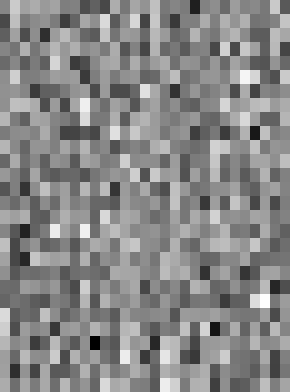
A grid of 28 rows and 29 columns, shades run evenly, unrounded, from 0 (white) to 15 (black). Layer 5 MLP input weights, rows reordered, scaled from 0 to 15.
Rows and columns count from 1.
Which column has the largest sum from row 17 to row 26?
2
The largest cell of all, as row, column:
25, 10
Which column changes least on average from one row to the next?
16
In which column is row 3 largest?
5
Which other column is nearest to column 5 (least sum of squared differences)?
19
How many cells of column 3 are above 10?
4
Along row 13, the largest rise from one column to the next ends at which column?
15
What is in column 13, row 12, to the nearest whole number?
3
